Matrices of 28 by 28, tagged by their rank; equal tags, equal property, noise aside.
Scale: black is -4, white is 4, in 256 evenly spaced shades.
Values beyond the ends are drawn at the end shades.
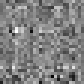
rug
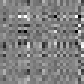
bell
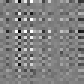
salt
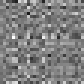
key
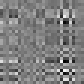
salt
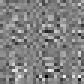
rug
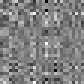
key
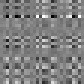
salt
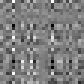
bell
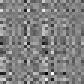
bell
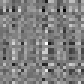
bell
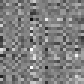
rug
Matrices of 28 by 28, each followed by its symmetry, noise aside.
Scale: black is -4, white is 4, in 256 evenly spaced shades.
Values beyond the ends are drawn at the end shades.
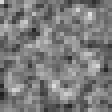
symmetric.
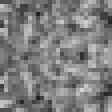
mirrored top to bottom.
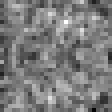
mirrored top to bottom.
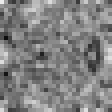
mirrored top to bottom.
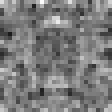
mirrored left to right.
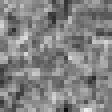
no symmetry.
